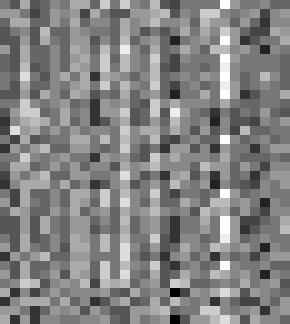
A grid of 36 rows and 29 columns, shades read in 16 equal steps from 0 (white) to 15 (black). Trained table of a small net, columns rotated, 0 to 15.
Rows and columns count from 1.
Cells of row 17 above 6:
18
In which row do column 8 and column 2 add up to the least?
15
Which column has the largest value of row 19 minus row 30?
23
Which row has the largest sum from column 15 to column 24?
29
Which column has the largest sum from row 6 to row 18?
10
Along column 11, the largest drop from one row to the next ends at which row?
22
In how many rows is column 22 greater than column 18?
11
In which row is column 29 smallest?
26
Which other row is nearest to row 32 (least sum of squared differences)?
13
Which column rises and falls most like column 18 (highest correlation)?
4
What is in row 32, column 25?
5
